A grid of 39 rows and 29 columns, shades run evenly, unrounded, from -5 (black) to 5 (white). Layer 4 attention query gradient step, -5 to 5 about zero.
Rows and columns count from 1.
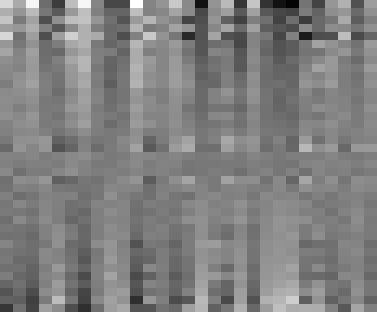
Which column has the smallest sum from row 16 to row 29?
12
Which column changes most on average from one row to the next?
24
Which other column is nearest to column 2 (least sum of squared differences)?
20
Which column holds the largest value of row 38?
23
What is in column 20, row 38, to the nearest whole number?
-2
